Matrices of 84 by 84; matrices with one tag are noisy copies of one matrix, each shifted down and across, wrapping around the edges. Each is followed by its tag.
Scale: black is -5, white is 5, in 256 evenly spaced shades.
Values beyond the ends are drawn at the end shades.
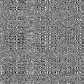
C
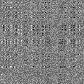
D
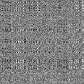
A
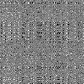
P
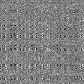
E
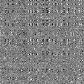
E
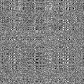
C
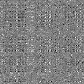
C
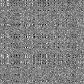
A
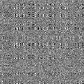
E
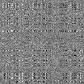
D
